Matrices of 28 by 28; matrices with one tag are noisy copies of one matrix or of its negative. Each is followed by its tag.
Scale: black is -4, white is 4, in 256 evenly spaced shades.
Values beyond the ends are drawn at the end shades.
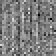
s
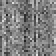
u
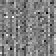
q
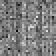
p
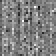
s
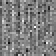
s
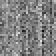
p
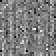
q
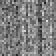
p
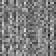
q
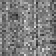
u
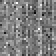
p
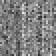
p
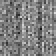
p
